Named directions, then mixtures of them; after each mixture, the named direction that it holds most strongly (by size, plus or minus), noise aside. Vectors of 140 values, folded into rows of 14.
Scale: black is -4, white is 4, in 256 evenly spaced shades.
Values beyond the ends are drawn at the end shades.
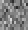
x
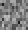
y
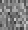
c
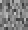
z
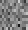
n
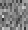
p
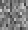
c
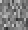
z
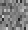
p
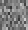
c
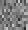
n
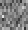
p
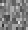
y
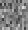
p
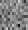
n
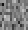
y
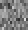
z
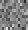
n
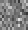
n
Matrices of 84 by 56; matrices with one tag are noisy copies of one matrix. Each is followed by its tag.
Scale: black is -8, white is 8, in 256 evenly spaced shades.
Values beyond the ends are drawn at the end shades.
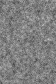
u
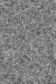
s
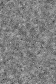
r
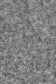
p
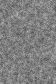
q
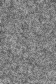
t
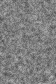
p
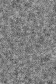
q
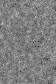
q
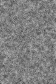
s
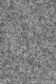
t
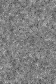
u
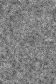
u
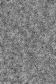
r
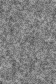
u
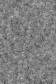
q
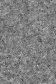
p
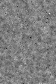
p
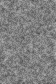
s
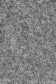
t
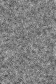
s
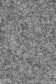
t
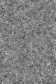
s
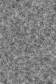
q
